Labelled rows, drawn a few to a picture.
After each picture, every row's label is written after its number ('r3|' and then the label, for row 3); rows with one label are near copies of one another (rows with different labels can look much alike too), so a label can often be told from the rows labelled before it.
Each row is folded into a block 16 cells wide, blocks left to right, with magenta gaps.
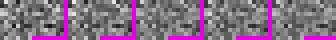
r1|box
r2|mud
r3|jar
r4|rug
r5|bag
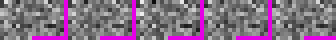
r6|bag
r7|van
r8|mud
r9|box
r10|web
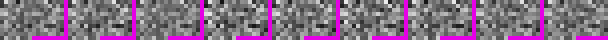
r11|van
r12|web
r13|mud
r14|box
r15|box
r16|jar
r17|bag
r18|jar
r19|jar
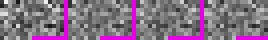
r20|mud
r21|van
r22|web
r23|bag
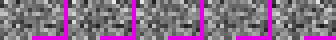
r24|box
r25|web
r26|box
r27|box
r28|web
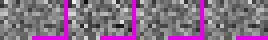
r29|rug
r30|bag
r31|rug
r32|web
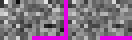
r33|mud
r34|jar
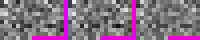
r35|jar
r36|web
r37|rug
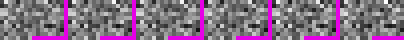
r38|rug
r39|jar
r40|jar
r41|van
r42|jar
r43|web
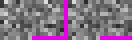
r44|jar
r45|box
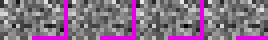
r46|box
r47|rug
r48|mud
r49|box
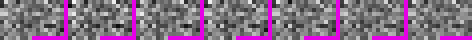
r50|van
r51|rug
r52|rug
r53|jar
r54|jar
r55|jar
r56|jar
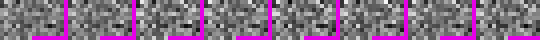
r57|bag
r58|van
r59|bag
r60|jar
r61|box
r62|mud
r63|mud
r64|box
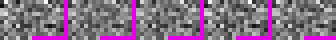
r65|rug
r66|rug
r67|web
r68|jar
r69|jar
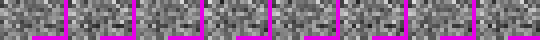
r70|jar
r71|web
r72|web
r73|box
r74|jar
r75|van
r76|mud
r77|web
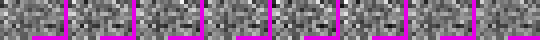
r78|rug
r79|box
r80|web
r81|web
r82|rug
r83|rug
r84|bag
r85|web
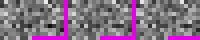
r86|web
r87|web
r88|jar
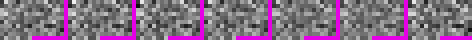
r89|van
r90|rug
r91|rug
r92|jar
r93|box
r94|van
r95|box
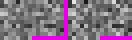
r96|box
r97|van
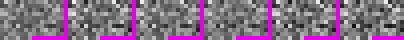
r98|box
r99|mud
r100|mud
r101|web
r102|jar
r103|web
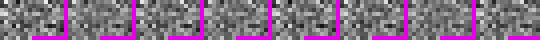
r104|jar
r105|mud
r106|jar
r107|mud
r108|box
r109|rug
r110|rug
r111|rug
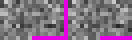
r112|bag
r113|web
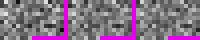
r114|van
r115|rug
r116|van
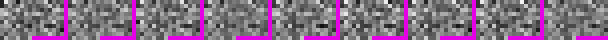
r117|van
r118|box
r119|jar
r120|rug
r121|bag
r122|rug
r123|mud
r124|jar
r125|bag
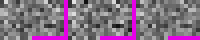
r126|web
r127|van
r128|box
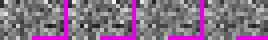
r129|mud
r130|web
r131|bag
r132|web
